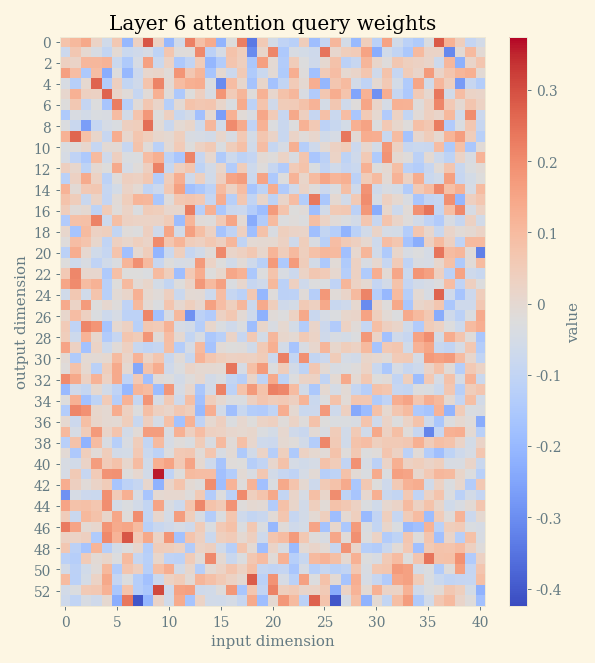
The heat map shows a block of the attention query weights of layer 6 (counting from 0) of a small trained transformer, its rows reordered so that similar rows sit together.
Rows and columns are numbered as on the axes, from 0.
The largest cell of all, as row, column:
41, 9
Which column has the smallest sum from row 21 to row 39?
4
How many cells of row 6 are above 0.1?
7
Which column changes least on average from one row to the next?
39
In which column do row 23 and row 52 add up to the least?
26
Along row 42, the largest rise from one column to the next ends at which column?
16
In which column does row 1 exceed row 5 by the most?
28
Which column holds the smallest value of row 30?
1
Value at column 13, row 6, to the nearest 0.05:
0.05
